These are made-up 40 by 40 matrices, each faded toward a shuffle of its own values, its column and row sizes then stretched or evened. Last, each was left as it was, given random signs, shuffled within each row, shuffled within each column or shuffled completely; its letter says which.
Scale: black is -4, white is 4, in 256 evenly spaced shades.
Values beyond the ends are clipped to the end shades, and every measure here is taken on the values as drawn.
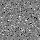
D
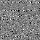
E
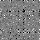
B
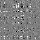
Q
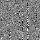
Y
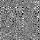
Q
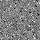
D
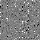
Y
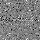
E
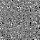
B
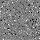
D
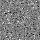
D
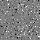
E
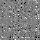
B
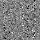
Y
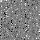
Y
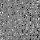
Y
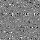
E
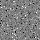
D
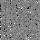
Y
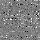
E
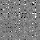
Q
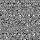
E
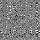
Q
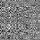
Q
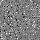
D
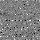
E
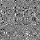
Q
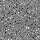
D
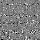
E
